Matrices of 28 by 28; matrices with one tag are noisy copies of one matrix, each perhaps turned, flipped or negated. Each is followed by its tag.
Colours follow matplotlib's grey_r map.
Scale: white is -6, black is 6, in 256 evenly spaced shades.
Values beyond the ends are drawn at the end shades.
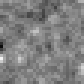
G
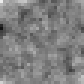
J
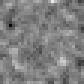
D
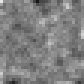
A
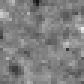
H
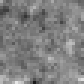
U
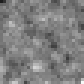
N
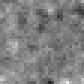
U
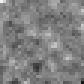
N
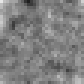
J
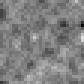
G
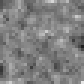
A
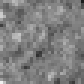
N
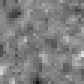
H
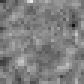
D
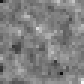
N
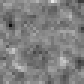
D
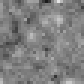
G
